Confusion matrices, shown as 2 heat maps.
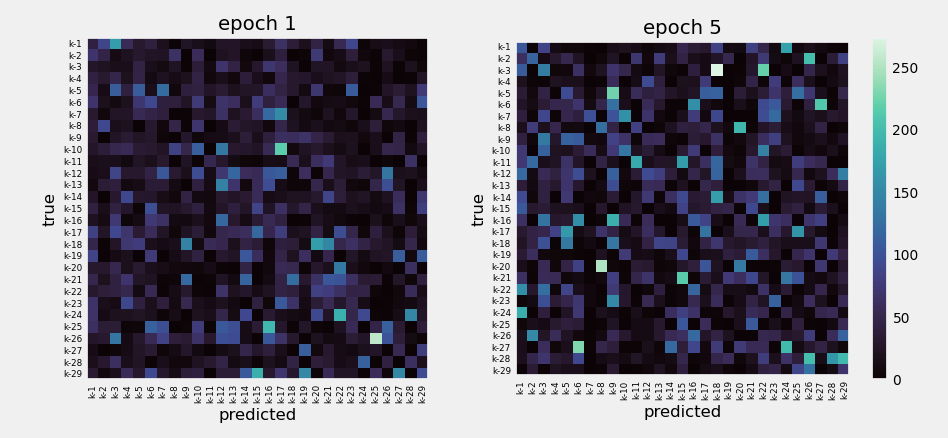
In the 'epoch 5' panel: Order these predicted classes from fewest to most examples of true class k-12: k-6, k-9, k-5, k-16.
k-16, k-5, k-6, k-9
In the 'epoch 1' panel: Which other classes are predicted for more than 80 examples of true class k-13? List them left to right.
k-12, k-16, k-26
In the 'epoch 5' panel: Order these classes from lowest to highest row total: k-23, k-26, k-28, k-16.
k-23, k-26, k-28, k-16
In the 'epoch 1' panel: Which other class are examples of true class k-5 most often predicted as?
k-7
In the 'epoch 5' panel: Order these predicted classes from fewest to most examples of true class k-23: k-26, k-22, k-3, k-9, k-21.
k-22, k-21, k-26, k-3, k-9
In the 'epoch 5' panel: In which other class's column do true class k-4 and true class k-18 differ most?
k-5
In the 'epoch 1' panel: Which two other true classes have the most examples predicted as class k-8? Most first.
k-10, k-2
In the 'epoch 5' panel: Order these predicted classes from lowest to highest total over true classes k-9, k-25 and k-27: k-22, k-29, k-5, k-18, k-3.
k-29, k-22, k-18, k-5, k-3
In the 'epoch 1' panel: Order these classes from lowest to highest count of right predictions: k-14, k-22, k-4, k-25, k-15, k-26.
k-4, k-14, k-25, k-22, k-15, k-26
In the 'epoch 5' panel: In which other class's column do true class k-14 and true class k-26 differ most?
k-2
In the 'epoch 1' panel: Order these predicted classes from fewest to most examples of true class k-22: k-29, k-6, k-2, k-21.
k-29, k-2, k-6, k-21
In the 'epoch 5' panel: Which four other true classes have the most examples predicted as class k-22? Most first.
k-3, k-16, k-10, k-14
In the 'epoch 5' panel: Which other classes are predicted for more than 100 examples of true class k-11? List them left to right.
k-2, k-15, k-18
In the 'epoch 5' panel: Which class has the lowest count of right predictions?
k-4
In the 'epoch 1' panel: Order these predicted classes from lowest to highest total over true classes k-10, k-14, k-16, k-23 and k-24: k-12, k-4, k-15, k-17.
k-15, k-4, k-12, k-17
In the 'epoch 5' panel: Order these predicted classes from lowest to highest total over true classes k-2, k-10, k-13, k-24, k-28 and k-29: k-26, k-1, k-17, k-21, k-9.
k-17, k-21, k-9, k-1, k-26
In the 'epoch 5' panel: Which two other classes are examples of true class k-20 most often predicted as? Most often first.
k-8, k-17
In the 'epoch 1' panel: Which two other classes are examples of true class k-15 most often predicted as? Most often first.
k-6, k-29
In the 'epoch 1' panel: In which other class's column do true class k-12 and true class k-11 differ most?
k-26
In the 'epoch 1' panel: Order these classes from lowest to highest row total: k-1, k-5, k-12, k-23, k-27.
k-27, k-23, k-1, k-5, k-12
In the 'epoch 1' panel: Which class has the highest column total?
k-17
